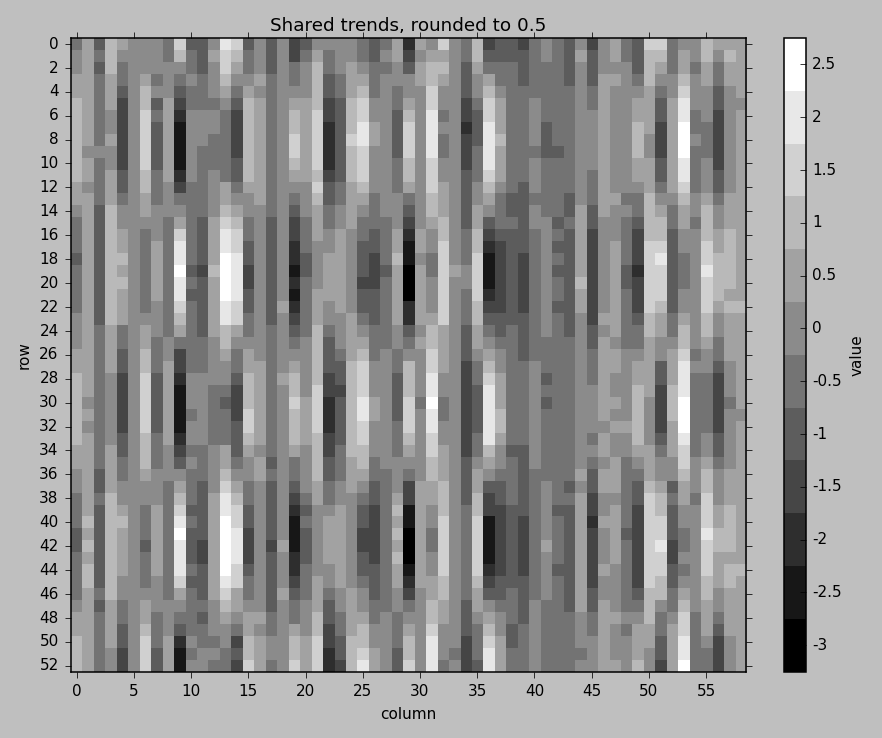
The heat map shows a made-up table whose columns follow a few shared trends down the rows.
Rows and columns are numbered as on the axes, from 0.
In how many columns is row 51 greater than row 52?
7
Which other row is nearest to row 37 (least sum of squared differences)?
46
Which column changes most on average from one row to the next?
9
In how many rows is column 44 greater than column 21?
10
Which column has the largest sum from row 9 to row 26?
13
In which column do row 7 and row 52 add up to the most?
53
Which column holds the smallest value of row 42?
29
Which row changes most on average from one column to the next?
42
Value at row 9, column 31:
2
